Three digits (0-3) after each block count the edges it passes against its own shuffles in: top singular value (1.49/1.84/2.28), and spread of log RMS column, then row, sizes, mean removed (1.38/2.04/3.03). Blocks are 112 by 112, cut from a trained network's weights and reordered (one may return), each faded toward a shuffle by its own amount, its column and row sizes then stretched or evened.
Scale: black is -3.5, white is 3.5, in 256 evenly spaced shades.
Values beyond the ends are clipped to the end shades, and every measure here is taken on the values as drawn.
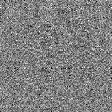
2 0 1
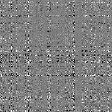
1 3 3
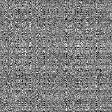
3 3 0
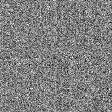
1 0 1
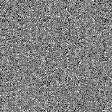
1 2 1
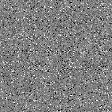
1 1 1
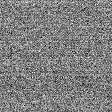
1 0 0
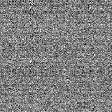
2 2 0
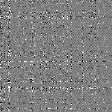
1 3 3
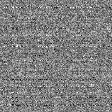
2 1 2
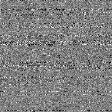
1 1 3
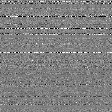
3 0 3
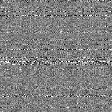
2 0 3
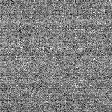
2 0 1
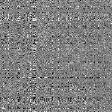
2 3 3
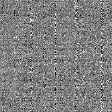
1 3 0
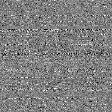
0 1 3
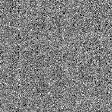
0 2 0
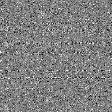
1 1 2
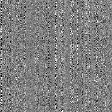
1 3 0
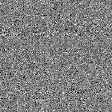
0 0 2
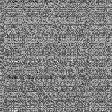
3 0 1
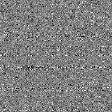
0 2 3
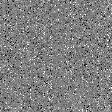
0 2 0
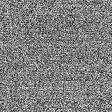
1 0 0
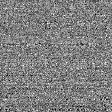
1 1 2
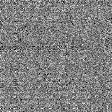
1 1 2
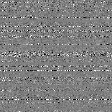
1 1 3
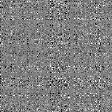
0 3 3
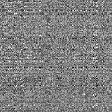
3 2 2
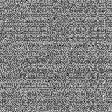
3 0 0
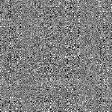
0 3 2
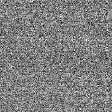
1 2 0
